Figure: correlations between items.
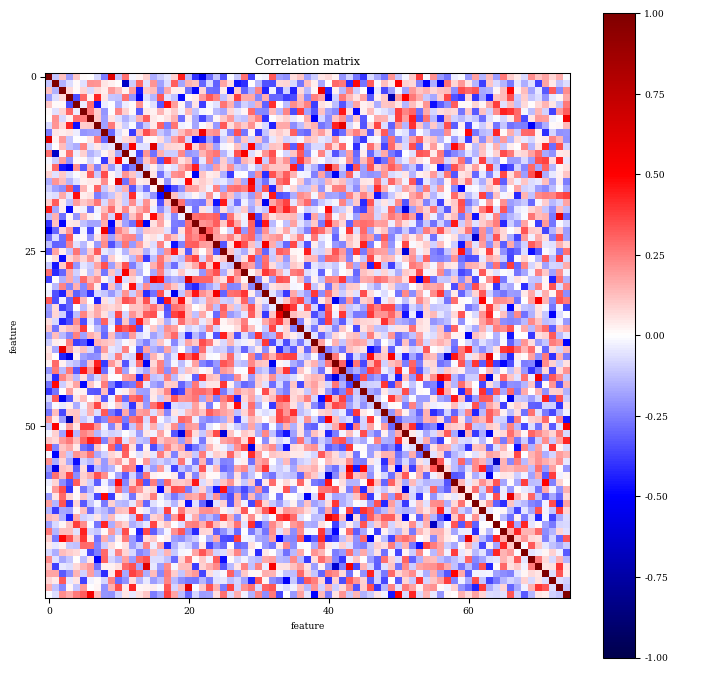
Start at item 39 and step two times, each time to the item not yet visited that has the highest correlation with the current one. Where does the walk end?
66
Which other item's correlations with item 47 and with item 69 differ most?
7
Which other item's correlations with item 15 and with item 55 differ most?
64
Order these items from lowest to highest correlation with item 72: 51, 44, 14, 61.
14, 51, 44, 61
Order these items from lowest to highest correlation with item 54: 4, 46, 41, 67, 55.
46, 55, 41, 4, 67
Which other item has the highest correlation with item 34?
33
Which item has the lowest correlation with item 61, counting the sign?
23
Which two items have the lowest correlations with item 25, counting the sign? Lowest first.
51, 69
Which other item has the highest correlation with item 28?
11
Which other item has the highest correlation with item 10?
15
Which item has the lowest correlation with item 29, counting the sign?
53
